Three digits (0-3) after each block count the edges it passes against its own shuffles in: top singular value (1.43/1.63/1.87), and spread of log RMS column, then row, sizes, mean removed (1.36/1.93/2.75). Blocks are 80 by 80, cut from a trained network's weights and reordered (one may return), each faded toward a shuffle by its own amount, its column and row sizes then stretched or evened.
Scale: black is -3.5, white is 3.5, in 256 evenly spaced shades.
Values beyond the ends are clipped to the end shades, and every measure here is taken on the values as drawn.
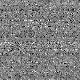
0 0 2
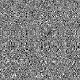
3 1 2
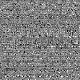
1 0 2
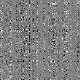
2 3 2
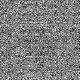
1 1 1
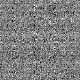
1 2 0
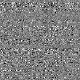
0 1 3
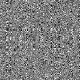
3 2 0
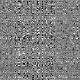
2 3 2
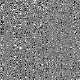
0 3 2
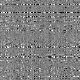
3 1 3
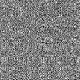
3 1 1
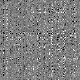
0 3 2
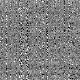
1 3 0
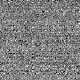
1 0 2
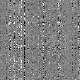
2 3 1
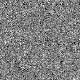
0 1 1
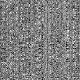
2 2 1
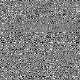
1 1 3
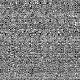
2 1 1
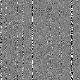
3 3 0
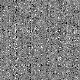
0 2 1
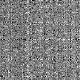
2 1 2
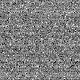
1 0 1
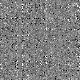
0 2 2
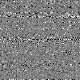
0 0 3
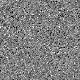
1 1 1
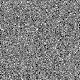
2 1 0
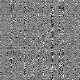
2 3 0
